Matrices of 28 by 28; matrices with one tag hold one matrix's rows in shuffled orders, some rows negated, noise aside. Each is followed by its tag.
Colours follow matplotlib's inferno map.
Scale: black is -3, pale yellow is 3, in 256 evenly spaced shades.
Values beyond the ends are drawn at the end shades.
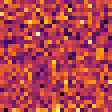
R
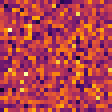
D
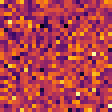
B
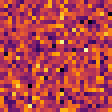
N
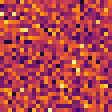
D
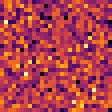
B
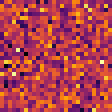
D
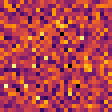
R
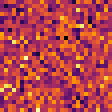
D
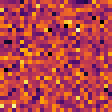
D
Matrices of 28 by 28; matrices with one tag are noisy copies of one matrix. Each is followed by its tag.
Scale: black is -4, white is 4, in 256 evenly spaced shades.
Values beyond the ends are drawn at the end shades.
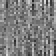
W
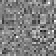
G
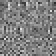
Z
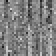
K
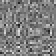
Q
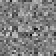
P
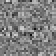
P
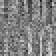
K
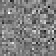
G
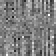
W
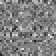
P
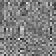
Z
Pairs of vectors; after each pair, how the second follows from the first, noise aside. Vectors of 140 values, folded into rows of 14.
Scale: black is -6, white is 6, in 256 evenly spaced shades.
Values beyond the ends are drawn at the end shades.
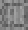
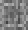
reversed, negated.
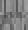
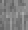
reversed, negated, shrunk.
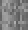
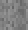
reversed, negated, shrunk.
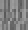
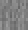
reversed, negated, shrunk.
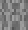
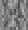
reversed, negated.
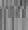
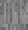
wrapped around, shrunk.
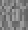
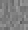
wrapped around, shrunk.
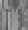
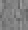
wrapped around, shrunk.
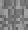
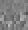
reversed, partly zeroed.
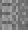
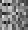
scaled up.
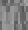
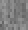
reversed, negated, shrunk.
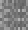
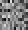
reversed, negated, scaled up.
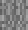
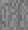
wrapped around, shrunk.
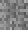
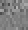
reversed, partly zeroed.
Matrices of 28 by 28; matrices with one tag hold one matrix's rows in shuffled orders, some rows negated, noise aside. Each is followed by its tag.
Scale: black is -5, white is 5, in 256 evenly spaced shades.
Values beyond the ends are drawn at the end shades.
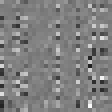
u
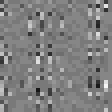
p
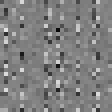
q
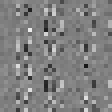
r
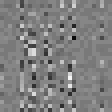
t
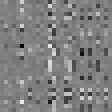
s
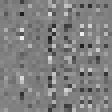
s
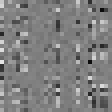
u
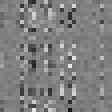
t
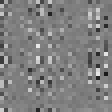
p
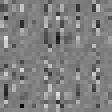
q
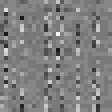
q
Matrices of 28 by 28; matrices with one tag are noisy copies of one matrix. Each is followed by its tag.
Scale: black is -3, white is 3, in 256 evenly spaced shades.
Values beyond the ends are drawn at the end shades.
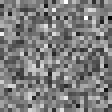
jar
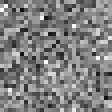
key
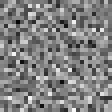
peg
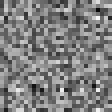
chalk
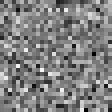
chalk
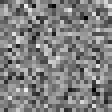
chalk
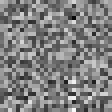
peg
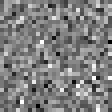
chalk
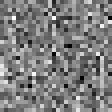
jar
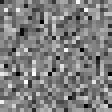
jar
